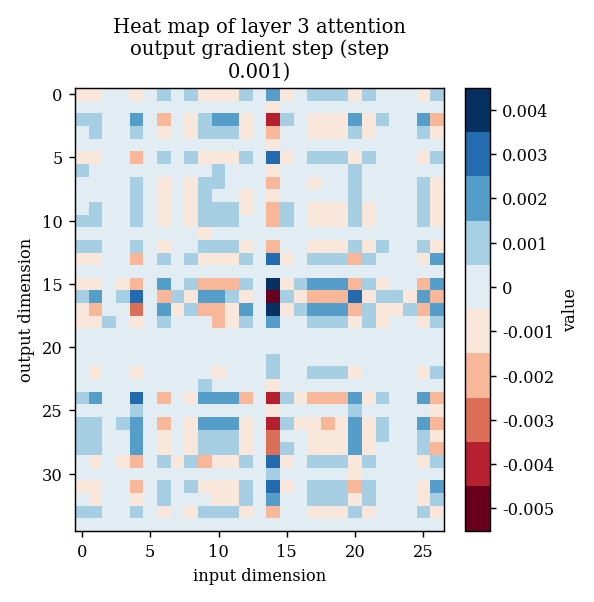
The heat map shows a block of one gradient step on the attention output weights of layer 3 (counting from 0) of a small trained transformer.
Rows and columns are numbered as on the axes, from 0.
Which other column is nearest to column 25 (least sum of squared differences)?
10
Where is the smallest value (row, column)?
16, 14
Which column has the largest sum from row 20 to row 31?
4
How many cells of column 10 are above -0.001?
25
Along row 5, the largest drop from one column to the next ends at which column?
15
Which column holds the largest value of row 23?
9
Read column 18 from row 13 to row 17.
0.001 0 0.002 -0.002 0.002
